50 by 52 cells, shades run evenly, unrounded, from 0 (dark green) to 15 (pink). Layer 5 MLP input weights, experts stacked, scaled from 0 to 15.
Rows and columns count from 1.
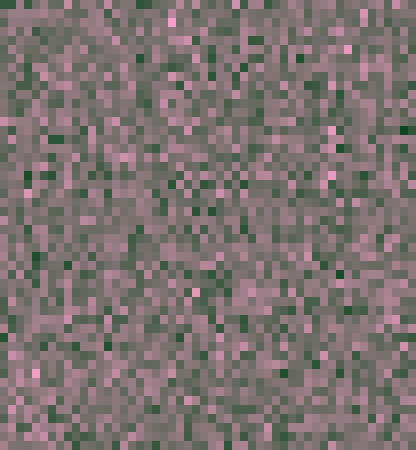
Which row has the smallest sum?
26
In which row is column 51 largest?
39
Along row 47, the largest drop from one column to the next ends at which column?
7
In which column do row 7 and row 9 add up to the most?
46
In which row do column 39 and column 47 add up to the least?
20
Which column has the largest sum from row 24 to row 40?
50
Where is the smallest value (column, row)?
51, 15
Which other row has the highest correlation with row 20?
10
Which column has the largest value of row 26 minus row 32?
5
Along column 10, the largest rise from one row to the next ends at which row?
47
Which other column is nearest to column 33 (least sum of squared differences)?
32
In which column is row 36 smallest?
31
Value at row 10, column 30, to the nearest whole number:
4
